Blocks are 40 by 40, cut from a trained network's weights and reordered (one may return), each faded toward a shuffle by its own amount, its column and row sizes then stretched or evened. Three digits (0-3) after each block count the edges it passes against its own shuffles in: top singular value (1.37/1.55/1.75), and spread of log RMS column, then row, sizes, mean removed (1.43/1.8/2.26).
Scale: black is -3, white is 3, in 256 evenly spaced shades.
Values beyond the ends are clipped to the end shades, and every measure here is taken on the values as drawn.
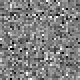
1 1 1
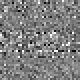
0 1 3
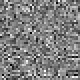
3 0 1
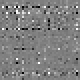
3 2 3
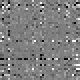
3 3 3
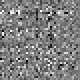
2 3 2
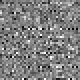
1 1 3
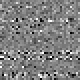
2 0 3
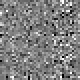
0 3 1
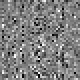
1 3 0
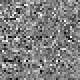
0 1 2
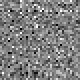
2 2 0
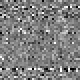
3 0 3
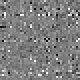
1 2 2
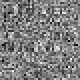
3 0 0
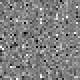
0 2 1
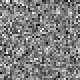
0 1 0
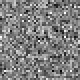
1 0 1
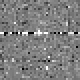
3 0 2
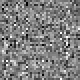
0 2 0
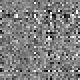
1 2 3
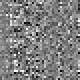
2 3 0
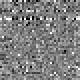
3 0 2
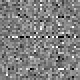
3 1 2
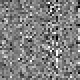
0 3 0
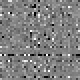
1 2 3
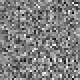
3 1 0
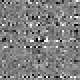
2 2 3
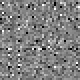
0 1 1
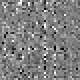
2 2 1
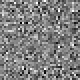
1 1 1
